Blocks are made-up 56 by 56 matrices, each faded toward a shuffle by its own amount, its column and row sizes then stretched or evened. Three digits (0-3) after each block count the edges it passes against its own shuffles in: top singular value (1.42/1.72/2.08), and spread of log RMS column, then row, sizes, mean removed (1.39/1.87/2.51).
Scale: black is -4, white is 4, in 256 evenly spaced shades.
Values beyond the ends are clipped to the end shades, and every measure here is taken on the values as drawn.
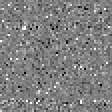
0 0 2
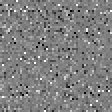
1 0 1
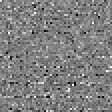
1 0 2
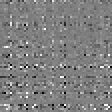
3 2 3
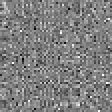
3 1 0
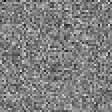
2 0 0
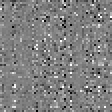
0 3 2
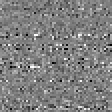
1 0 3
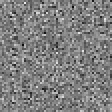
1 2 0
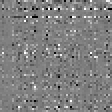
2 3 3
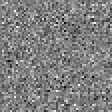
1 1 1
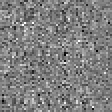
2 2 0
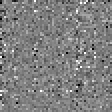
0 2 1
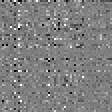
2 2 3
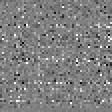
0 1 3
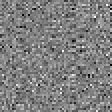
3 0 1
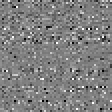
2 0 3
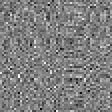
3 1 0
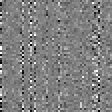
3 3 0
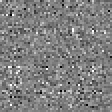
1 1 2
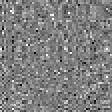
3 1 0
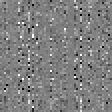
2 3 0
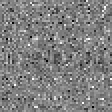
2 0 1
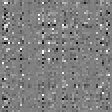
2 3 2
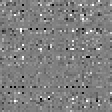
0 2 3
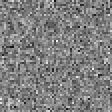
2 0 1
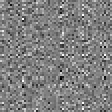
3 3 1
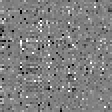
2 1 1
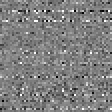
1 1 3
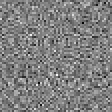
3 0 0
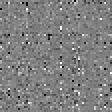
0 2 2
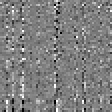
3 3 1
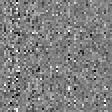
0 3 1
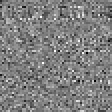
2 0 2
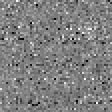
0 0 2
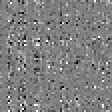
2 3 2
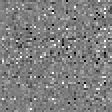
1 2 2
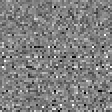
1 0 3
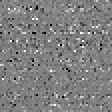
0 0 2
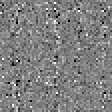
1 2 1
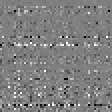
2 2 3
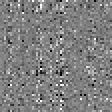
2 3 2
